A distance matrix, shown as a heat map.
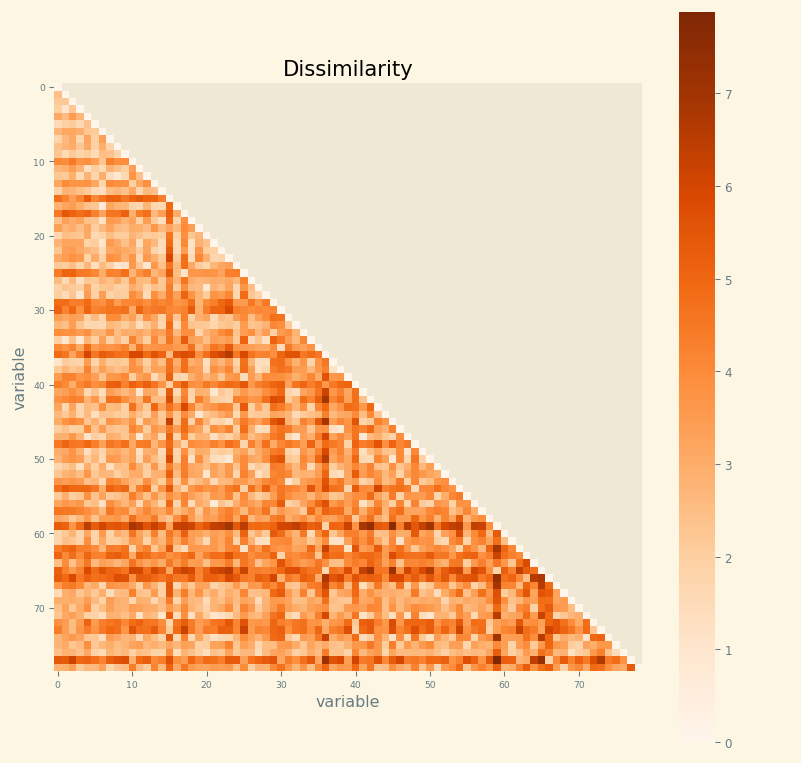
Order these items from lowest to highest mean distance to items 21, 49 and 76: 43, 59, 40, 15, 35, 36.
43, 35, 40, 15, 36, 59
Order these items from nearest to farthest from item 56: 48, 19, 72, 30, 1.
19, 1, 48, 72, 30
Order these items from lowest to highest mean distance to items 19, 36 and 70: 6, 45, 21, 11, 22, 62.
6, 21, 11, 22, 62, 45
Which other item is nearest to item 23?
50
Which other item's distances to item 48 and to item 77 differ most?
66
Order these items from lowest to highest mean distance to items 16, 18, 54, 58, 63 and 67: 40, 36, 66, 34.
34, 40, 66, 36
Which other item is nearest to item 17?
25
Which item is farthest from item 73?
77
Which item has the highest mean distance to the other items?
59
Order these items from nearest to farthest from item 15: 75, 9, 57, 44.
75, 44, 57, 9
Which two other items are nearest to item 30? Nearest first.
35, 63
